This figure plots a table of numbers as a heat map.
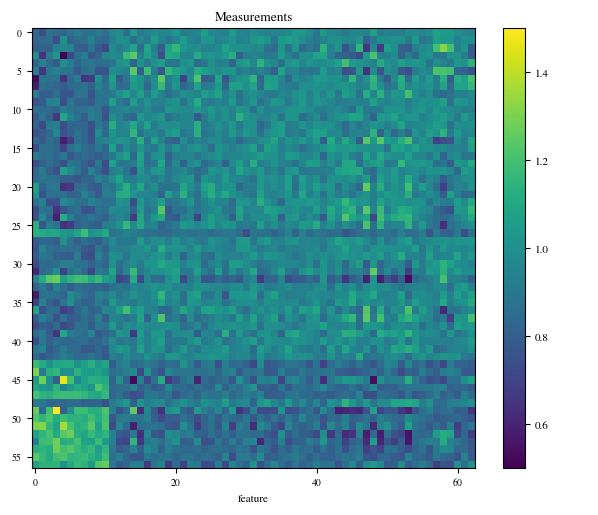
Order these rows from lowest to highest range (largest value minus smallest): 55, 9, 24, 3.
9, 55, 24, 3
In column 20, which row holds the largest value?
2
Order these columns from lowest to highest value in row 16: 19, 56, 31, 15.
19, 56, 31, 15
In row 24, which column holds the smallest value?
3
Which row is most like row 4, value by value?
22
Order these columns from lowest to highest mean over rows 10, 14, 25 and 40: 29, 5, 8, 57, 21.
5, 8, 57, 29, 21
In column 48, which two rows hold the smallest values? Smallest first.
45, 51
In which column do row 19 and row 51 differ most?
4
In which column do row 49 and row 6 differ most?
0
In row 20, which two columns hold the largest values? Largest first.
47, 53
